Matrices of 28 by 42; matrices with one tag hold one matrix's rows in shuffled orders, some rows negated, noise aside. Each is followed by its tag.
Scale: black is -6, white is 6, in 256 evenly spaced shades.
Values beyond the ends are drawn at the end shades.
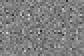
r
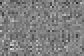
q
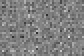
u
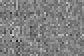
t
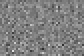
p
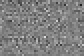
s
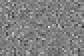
p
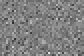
p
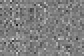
t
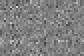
t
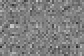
q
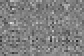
q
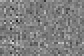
t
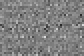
s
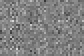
t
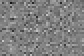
u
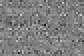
s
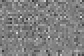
s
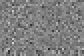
p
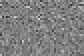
r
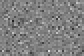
p
